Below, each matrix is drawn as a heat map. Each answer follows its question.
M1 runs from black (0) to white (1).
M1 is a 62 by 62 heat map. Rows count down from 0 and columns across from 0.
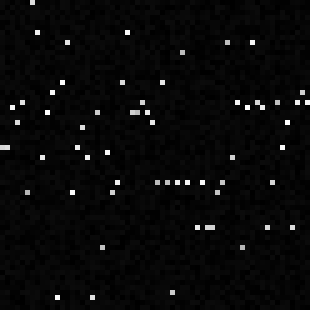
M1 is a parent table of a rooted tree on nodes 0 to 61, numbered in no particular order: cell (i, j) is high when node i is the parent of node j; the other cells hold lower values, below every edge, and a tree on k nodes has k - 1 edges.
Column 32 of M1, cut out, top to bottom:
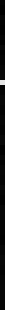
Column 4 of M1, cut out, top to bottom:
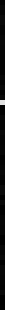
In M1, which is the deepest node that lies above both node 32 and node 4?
16
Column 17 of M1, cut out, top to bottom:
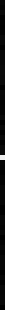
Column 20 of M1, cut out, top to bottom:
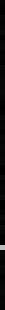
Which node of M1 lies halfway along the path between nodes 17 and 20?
10
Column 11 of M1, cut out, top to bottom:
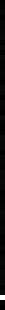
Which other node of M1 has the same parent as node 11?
18
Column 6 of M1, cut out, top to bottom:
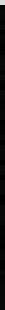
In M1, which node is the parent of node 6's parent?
29
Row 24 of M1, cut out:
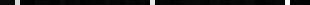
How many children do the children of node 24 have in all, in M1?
1
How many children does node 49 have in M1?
2
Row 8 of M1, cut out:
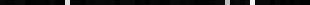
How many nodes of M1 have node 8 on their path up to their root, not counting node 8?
9
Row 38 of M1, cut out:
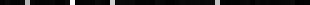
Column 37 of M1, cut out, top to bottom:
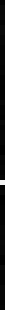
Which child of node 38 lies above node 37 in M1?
22
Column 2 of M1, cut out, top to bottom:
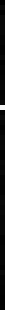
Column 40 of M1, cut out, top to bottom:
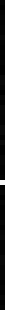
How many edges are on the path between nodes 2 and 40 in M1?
8
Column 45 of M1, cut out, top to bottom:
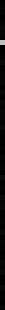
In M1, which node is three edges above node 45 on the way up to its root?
36
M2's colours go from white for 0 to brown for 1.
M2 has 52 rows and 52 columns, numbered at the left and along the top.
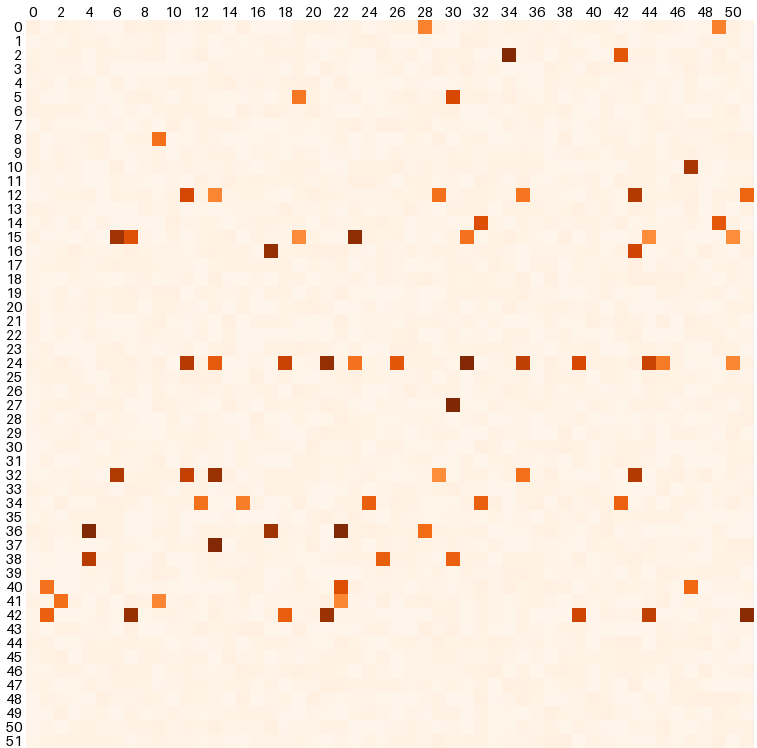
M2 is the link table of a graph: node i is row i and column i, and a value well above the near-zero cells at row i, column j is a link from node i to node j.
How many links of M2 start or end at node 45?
1
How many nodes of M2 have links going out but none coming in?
12
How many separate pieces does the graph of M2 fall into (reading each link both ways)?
6
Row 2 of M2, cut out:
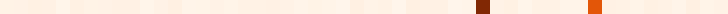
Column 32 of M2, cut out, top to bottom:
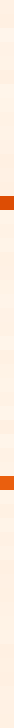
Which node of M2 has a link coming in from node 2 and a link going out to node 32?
node 34
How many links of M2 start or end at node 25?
1
